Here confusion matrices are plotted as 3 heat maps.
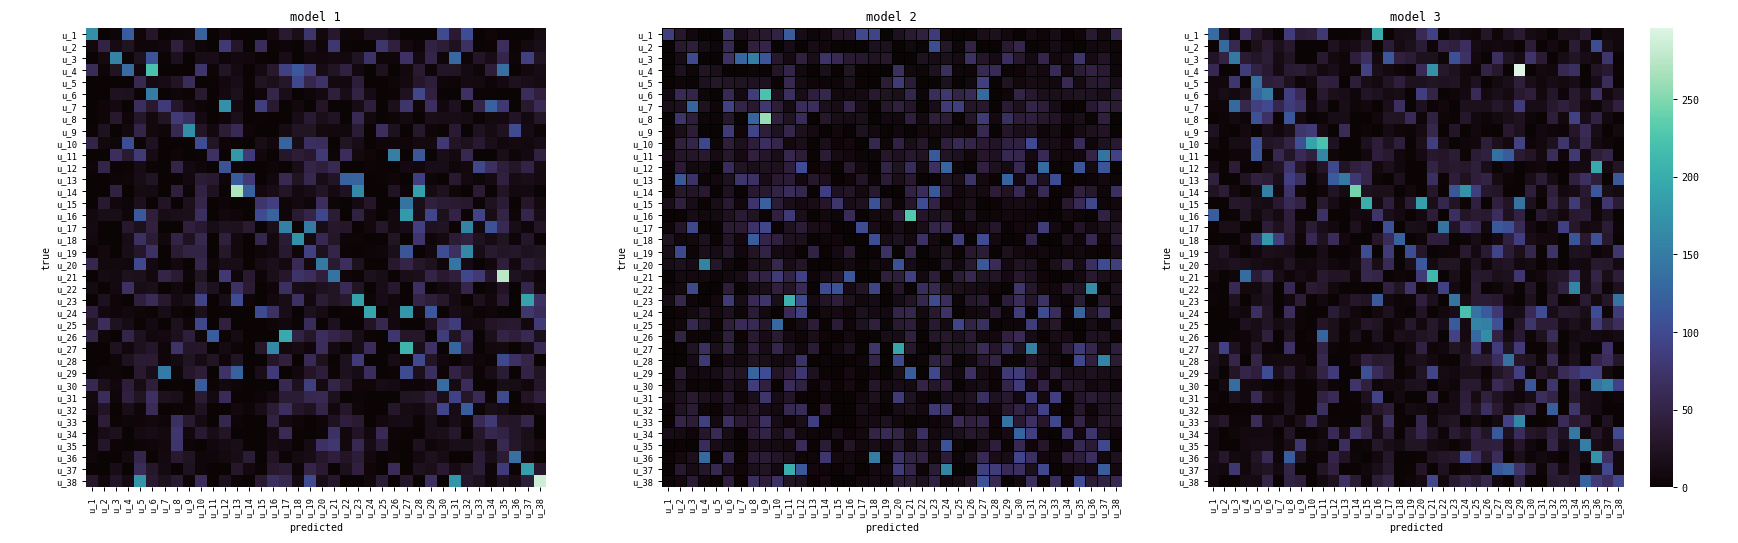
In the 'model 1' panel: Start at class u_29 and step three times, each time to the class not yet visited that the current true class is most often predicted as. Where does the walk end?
u_33
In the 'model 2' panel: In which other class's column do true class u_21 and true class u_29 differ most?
u_16
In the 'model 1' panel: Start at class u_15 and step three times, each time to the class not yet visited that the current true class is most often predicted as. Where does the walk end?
u_5
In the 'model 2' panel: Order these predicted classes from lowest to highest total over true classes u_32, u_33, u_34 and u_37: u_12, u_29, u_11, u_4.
u_4, u_12, u_29, u_11
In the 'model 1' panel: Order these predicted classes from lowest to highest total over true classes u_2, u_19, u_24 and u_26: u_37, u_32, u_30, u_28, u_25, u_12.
u_28, u_25, u_12, u_37, u_30, u_32
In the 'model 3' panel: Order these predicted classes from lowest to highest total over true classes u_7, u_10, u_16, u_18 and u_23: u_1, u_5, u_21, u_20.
u_20, u_1, u_21, u_5
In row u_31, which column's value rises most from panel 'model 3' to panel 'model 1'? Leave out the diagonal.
u_35
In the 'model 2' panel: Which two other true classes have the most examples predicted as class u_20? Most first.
u_27, u_28
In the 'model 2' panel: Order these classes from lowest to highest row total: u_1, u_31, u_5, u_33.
u_5, u_31, u_1, u_33
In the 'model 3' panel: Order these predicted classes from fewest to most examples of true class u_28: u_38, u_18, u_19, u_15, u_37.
u_18, u_19, u_38, u_15, u_37
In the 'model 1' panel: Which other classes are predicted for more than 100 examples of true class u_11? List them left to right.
u_13, u_26, u_28
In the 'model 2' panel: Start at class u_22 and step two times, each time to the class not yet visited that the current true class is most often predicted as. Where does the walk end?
u_18
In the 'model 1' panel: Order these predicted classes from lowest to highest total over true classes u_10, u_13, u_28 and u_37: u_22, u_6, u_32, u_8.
u_8, u_32, u_6, u_22
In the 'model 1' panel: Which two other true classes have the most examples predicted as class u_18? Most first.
u_4, u_5
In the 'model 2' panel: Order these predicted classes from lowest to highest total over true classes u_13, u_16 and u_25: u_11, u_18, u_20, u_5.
u_5, u_18, u_20, u_11
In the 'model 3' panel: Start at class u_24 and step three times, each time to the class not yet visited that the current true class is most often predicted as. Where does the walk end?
u_11
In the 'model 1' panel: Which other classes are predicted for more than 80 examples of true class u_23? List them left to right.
u_10, u_13, u_37
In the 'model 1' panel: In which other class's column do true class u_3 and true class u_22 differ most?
u_31
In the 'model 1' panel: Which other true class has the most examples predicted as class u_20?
u_16
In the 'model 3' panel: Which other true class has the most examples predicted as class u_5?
u_6
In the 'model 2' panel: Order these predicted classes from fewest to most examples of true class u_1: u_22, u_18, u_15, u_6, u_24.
u_24, u_15, u_22, u_6, u_18
